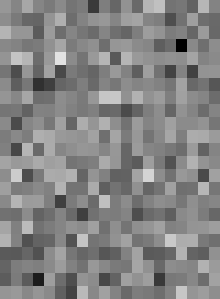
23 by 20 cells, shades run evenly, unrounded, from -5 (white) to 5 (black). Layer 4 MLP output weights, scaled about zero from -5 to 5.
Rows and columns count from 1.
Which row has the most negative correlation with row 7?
11
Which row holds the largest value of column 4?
22
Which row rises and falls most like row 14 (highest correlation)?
9
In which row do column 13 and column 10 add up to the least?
8
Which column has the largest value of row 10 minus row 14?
2
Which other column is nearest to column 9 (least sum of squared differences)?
13
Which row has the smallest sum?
5
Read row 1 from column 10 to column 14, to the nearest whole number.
0 1 -1 1 -2
